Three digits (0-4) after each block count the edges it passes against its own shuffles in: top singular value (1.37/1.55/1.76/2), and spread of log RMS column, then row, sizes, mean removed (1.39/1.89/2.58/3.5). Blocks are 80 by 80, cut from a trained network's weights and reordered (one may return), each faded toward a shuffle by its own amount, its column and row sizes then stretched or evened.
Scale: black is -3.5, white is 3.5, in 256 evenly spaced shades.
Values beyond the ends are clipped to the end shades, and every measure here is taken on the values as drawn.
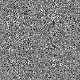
1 2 2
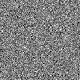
3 0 0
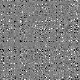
1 3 3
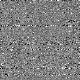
0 1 3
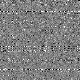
4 1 3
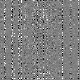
3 4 2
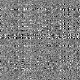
4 2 3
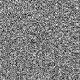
3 0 0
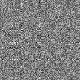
4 1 1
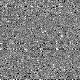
3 0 2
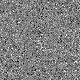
1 1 0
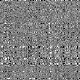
4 2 3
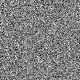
0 0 0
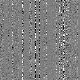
3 4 0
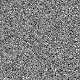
0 1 0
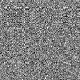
4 0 1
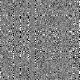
4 3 1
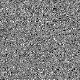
0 1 2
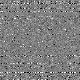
4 1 3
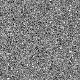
0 1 0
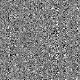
2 3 1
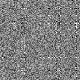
4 2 1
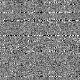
3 1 3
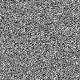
1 1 1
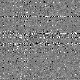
4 2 3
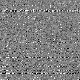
4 0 3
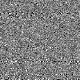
0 0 2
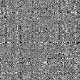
3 1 3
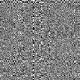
4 2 1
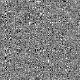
2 3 1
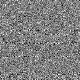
1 0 2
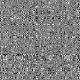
4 2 3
